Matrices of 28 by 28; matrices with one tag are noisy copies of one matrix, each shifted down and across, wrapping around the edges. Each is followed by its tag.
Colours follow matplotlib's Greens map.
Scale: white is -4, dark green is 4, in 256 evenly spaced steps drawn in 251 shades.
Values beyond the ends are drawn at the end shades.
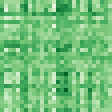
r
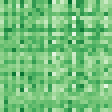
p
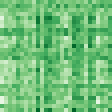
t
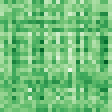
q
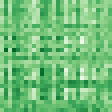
t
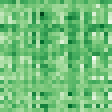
t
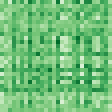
p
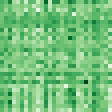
q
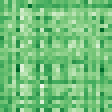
p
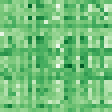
t
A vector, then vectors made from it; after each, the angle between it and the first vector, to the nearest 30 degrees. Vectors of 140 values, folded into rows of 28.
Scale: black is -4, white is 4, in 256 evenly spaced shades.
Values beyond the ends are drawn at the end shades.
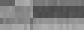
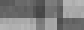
90 degrees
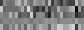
60 degrees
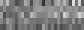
120 degrees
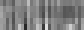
60 degrees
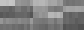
120 degrees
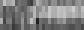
150 degrees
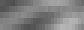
90 degrees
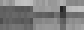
90 degrees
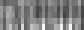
60 degrees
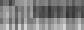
30 degrees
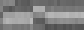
120 degrees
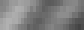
90 degrees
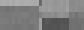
120 degrees
